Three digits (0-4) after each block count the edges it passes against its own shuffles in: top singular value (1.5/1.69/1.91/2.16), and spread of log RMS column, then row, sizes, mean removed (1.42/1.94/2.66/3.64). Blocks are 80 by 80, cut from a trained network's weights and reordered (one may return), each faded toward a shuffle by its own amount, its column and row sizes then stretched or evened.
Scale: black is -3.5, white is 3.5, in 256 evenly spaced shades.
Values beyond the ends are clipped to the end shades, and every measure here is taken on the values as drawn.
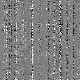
3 4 2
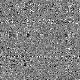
0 1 2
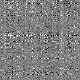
1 2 3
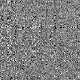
2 2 2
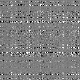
2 2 4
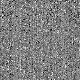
0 1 1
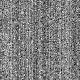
3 0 0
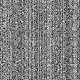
4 0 1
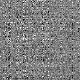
1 3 1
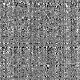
3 1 3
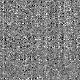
1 0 2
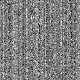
3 2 0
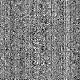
3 1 1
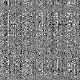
3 2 3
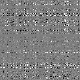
0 2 4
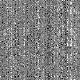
3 3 2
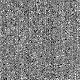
0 0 1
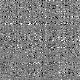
0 1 3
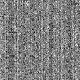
3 0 1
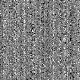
2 2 0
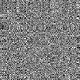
4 1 2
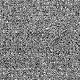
0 0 0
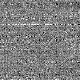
1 1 2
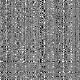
3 3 3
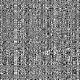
4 1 3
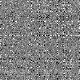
1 2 2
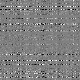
3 1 4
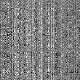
4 3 2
